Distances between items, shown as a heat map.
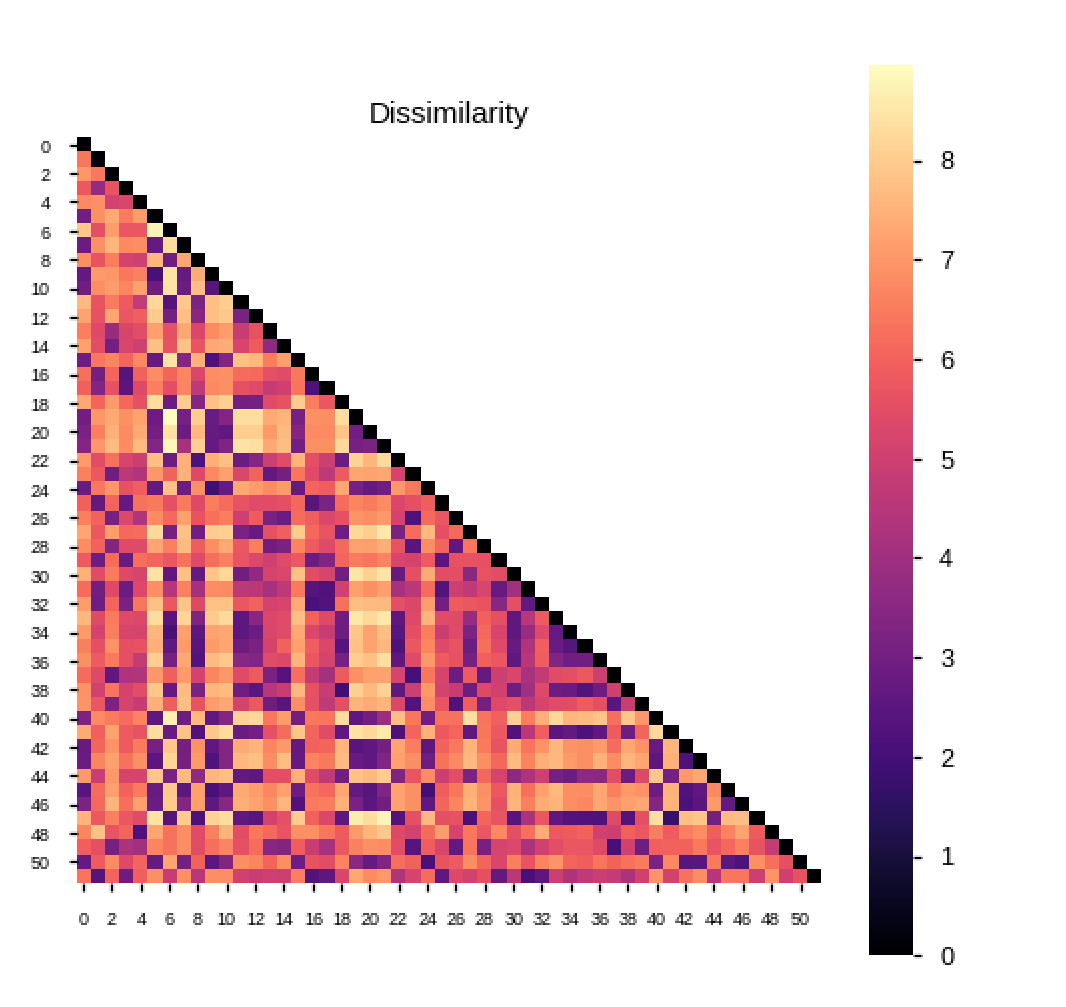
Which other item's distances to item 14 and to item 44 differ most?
2
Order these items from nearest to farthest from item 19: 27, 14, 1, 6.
1, 14, 27, 6
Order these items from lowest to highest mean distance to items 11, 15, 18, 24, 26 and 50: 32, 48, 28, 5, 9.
9, 5, 28, 48, 32
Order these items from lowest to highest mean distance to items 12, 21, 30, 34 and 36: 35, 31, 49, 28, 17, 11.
35, 11, 31, 17, 49, 28
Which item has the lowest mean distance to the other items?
31
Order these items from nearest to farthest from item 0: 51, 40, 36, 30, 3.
40, 3, 51, 36, 30
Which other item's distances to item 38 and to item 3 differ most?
18
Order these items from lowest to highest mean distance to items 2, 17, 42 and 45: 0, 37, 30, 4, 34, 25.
0, 37, 25, 4, 34, 30
